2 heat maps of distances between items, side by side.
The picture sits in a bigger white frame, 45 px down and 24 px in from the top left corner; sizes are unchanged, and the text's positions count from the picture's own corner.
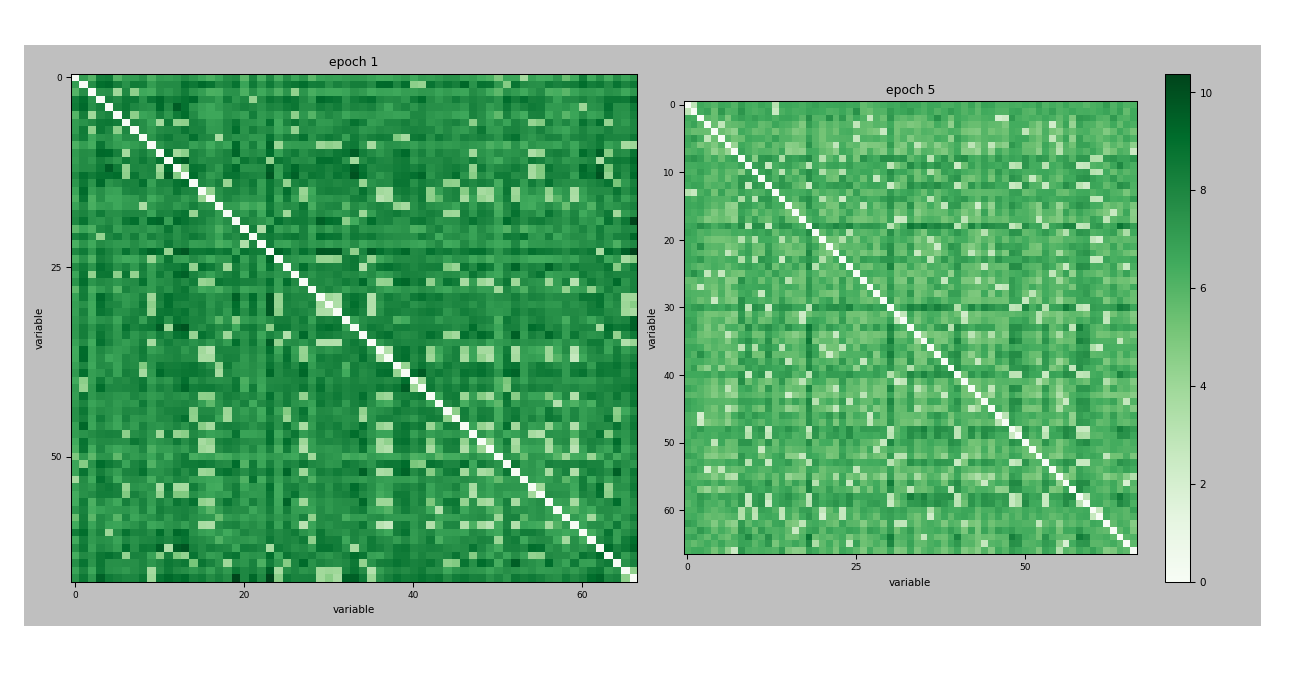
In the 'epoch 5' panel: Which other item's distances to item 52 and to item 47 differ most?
2
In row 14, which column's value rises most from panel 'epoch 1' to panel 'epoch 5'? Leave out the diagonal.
18
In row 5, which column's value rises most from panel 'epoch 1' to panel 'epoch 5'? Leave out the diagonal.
2
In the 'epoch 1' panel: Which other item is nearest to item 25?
34
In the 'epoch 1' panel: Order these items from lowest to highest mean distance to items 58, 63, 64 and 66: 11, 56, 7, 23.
7, 56, 11, 23
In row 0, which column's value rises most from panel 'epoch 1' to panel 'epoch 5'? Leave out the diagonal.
53
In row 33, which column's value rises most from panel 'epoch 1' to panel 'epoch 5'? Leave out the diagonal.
11
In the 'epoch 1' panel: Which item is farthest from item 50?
13
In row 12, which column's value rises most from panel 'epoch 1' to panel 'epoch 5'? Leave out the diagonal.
10
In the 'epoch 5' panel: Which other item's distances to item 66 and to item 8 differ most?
7
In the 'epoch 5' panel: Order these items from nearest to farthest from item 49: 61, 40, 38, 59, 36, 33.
40, 59, 61, 36, 38, 33
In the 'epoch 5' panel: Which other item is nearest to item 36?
61
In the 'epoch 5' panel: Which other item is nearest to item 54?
3
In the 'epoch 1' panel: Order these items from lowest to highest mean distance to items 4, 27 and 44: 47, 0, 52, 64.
52, 64, 47, 0
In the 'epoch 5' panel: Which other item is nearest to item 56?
65
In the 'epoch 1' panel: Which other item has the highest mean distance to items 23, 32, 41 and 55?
66
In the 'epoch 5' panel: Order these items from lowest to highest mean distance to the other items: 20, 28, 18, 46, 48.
20, 28, 46, 48, 18
